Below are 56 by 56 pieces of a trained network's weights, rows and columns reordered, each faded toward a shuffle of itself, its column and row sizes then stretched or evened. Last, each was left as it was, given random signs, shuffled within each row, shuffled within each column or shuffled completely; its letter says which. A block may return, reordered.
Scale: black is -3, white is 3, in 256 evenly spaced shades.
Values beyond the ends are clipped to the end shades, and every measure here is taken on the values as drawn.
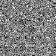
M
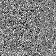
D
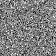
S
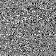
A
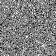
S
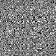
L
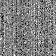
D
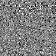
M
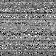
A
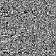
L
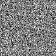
D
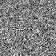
A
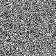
D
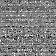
A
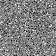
S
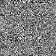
M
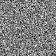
D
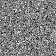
S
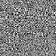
L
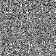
M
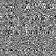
L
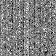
D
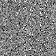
D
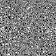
M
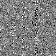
D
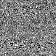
A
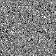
M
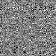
L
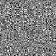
L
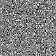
D
